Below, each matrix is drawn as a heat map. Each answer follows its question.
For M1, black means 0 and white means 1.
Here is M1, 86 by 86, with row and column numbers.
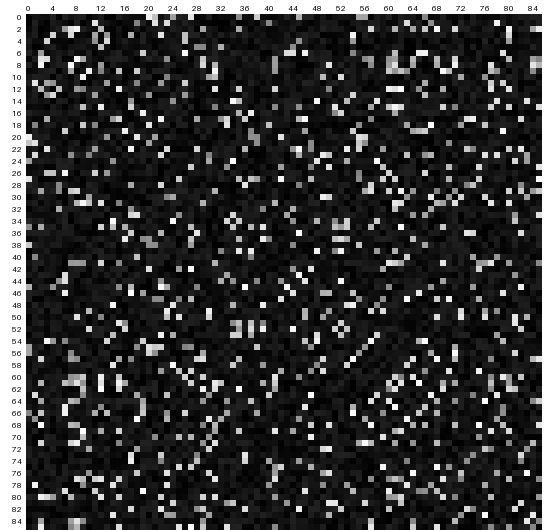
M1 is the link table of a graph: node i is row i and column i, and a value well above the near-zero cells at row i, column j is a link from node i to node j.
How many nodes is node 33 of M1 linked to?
9
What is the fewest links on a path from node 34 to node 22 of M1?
2
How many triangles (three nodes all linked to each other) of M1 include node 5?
1
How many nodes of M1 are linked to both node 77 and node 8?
7
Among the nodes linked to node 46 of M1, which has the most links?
node 17
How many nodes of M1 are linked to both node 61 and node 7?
7
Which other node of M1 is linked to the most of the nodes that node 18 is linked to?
node 78
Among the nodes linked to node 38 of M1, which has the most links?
node 66
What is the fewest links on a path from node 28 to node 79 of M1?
3
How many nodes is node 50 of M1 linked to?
12
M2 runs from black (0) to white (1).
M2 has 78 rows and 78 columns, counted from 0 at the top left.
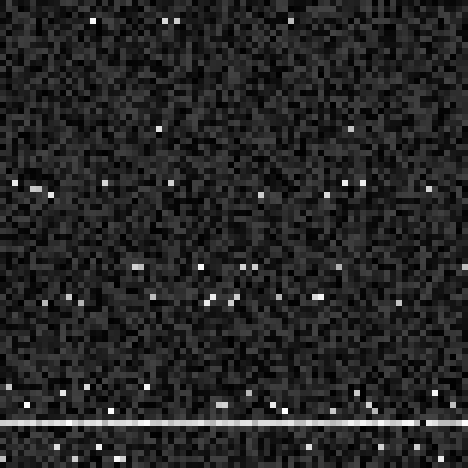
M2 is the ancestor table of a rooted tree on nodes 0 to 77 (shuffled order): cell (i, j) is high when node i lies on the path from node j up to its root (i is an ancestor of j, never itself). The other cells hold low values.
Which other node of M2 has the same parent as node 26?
58
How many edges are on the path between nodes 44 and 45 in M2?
3
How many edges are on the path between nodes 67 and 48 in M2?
3
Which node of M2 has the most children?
70
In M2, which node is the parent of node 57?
30
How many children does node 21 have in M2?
2
